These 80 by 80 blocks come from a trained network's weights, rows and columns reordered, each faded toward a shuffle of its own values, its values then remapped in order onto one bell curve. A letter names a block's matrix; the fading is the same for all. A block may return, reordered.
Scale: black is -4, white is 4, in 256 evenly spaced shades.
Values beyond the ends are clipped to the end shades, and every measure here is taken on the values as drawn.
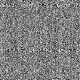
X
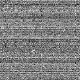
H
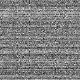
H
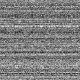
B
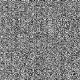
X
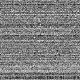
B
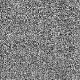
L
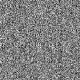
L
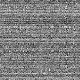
H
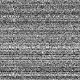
B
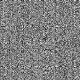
X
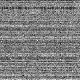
B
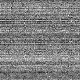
B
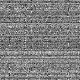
H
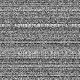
B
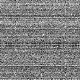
H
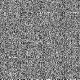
X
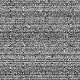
H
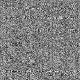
X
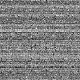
H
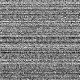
B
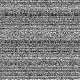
B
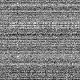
B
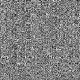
L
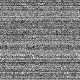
H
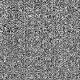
X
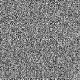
L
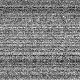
B
